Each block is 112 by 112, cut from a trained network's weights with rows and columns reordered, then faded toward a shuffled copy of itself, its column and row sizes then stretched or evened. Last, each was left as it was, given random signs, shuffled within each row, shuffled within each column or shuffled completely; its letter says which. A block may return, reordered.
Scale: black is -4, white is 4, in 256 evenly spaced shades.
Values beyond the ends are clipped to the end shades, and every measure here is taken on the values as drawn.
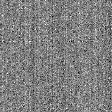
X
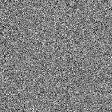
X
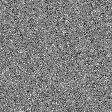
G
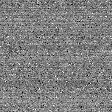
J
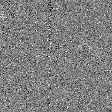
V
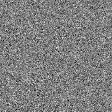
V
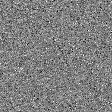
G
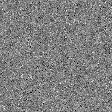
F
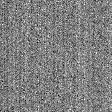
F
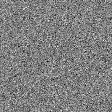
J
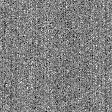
F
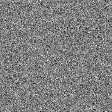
V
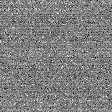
J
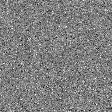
J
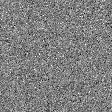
G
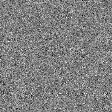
V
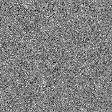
V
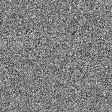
V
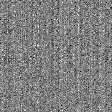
X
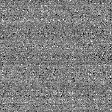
X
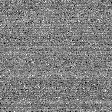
J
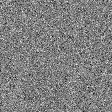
G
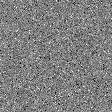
G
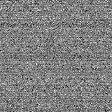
X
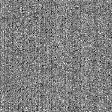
X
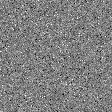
G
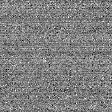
X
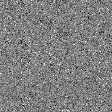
V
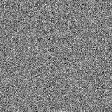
X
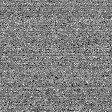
J
